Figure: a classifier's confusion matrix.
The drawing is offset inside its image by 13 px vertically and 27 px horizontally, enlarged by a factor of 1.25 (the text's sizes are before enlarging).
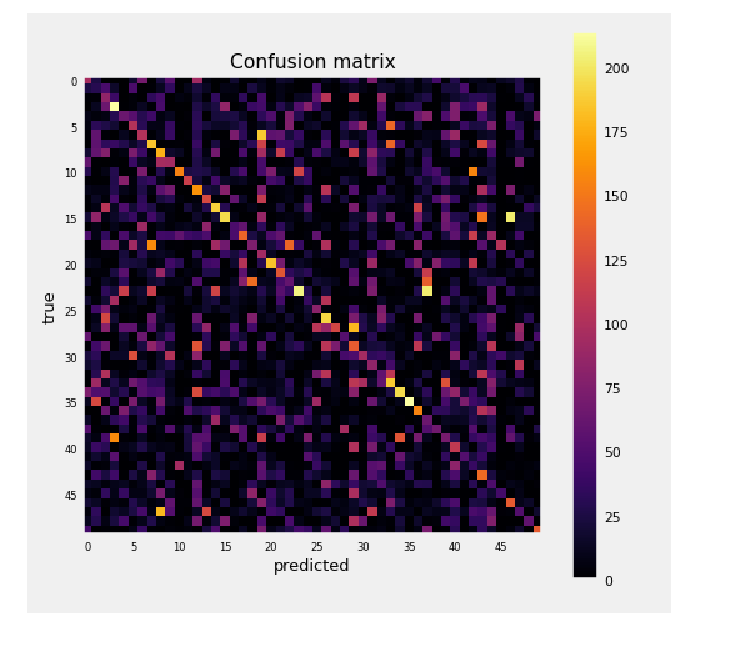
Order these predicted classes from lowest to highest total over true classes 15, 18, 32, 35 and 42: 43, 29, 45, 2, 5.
29, 45, 2, 5, 43
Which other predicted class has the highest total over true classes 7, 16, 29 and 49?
19
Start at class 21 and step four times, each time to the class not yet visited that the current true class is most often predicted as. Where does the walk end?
43
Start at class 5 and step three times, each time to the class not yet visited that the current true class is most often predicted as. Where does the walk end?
3
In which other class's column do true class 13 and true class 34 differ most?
12
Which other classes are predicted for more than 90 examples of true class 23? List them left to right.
4, 7, 14, 37
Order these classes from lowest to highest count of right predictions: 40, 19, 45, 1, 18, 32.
1, 45, 32, 18, 19, 40
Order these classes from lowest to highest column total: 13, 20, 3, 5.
20, 5, 13, 3
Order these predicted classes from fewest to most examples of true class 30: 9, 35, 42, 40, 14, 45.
14, 35, 42, 45, 40, 9
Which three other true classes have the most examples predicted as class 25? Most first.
27, 35, 32
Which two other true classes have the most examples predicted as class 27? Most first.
29, 44
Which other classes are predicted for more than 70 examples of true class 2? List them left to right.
26, 29, 32
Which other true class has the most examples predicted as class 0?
34
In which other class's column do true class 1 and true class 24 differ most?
26
